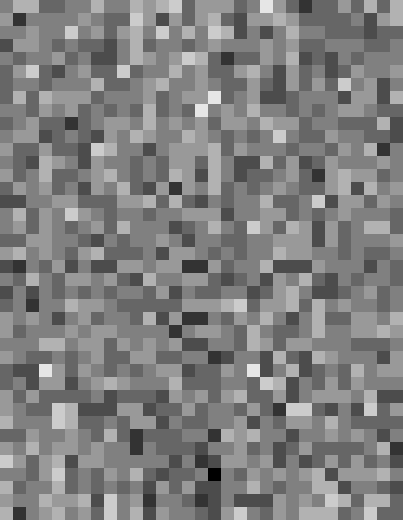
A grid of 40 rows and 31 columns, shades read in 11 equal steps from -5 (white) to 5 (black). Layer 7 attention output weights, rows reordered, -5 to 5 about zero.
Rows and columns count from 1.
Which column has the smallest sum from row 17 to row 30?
4
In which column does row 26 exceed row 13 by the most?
14
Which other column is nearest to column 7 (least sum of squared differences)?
28
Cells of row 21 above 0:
14
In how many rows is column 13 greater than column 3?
15
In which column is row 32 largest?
22
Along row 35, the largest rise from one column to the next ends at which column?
31
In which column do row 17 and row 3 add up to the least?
6
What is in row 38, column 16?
2
